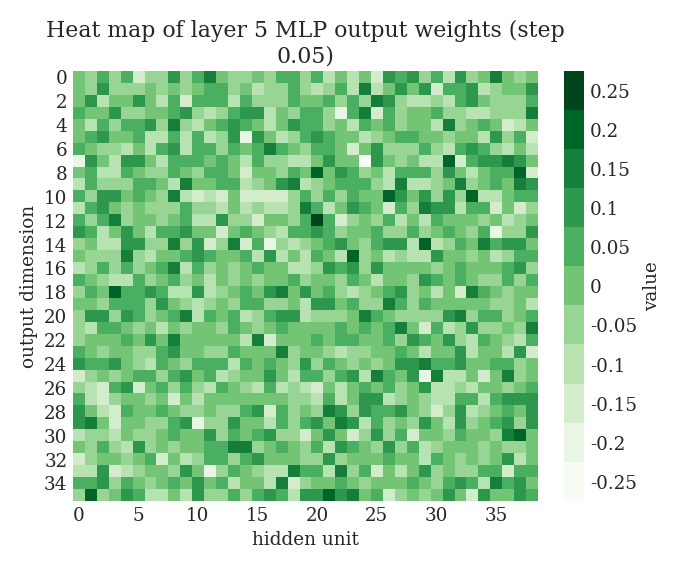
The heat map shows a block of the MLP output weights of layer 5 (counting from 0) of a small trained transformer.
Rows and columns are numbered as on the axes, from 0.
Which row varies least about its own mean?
17
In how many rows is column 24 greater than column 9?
16
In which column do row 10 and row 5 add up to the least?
14
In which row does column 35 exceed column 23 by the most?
0
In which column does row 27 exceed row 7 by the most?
24
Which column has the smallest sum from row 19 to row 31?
10
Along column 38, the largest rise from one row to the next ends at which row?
9
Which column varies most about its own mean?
29
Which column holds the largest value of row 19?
26
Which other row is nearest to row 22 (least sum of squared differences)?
4
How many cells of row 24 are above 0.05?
7
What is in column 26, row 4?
0.05
